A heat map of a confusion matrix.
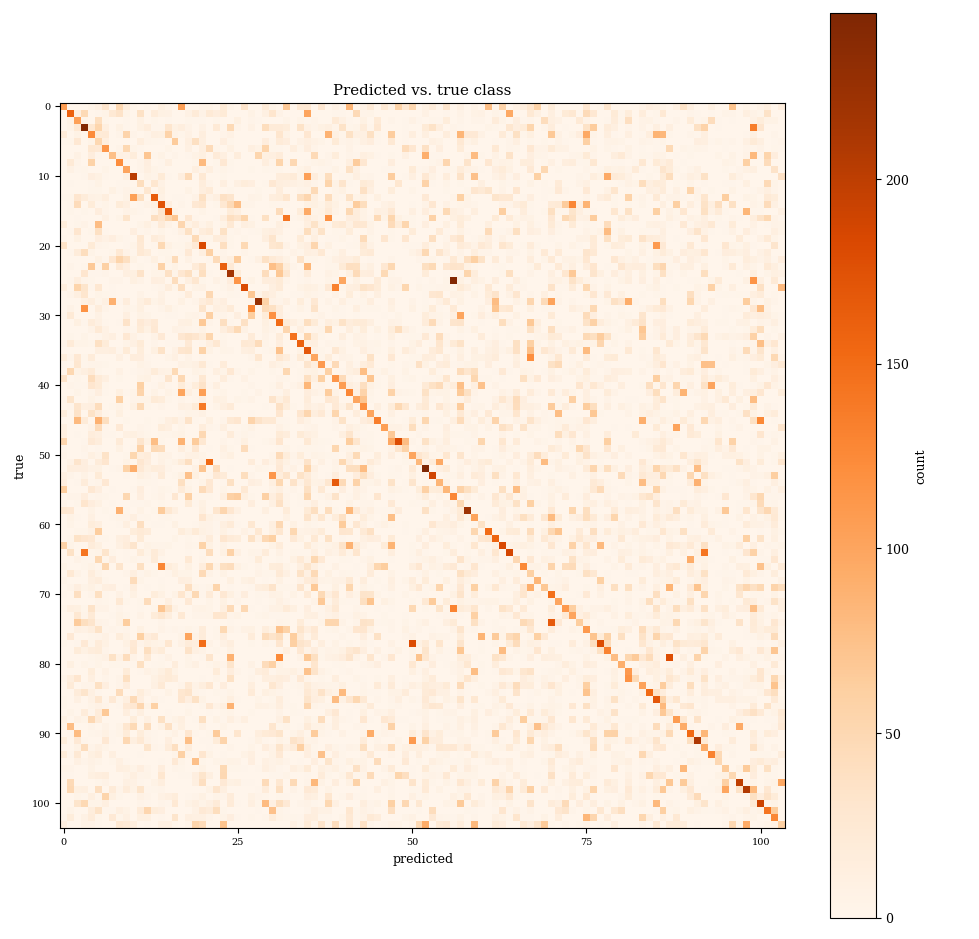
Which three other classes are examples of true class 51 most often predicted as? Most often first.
21, 54, 69
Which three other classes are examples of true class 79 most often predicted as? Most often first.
87, 31, 24
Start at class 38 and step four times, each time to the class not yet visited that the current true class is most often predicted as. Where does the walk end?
39
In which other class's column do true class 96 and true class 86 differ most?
24
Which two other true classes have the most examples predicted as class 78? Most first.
10, 18
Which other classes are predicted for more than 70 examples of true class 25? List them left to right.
40, 56, 99
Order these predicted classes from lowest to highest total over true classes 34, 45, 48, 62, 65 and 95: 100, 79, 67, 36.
79, 36, 67, 100
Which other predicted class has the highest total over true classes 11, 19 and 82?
81
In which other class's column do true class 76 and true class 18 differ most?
60
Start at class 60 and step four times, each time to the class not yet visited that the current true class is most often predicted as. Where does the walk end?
92
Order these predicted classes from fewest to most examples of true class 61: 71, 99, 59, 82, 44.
99, 82, 44, 59, 71
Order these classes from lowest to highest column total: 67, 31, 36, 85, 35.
36, 67, 85, 31, 35
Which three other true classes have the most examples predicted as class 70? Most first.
74, 28, 59
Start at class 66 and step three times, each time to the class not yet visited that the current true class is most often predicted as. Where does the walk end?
59
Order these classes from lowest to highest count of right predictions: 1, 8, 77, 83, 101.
83, 8, 101, 1, 77
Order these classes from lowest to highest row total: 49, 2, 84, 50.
2, 49, 50, 84
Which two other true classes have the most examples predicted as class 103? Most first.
97, 26
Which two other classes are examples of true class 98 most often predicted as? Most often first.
95, 99
